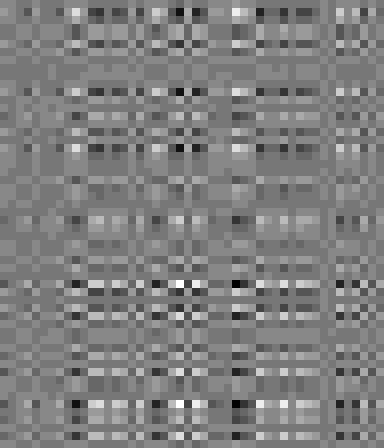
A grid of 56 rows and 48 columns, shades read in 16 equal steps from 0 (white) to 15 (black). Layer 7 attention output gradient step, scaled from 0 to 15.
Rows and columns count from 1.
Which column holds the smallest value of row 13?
23
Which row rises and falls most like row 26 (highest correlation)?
50
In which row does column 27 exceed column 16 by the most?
51
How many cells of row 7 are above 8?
8
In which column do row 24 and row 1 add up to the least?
30
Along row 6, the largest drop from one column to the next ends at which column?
24
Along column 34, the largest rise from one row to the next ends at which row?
37
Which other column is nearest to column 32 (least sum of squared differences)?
27
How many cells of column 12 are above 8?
16
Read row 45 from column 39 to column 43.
6 6 8 7 10
